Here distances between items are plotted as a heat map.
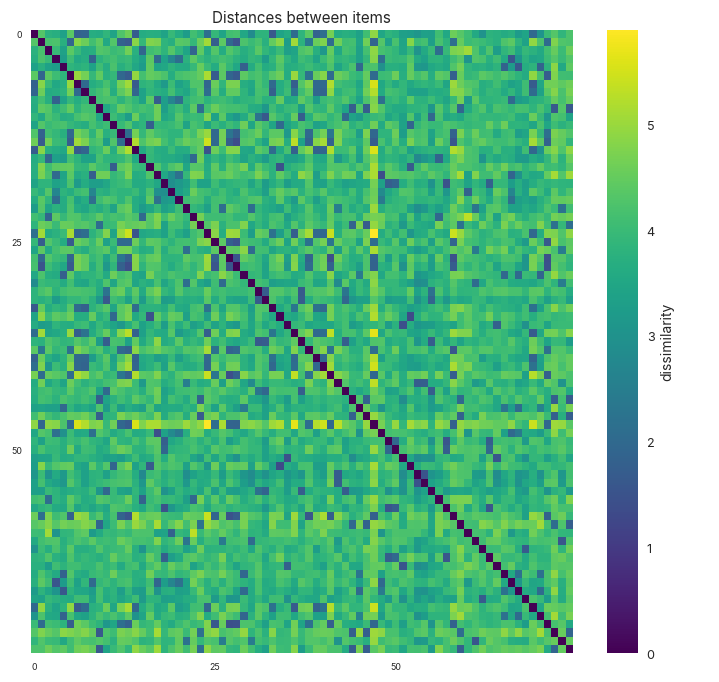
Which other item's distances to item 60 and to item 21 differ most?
26
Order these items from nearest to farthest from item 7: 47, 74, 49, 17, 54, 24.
24, 54, 17, 49, 74, 47
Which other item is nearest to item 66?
3
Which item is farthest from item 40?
47
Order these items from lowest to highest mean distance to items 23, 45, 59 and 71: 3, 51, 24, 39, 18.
51, 18, 3, 39, 24
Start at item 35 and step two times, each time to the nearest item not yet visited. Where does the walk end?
64
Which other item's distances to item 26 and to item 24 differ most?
14
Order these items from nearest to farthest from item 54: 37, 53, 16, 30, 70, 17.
53, 30, 70, 37, 17, 16
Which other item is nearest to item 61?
73
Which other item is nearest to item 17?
48
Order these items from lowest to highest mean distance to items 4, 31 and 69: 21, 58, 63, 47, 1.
21, 63, 1, 58, 47
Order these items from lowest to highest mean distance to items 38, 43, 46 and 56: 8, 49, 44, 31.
44, 31, 49, 8
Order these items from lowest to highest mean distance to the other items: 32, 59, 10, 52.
32, 10, 52, 59
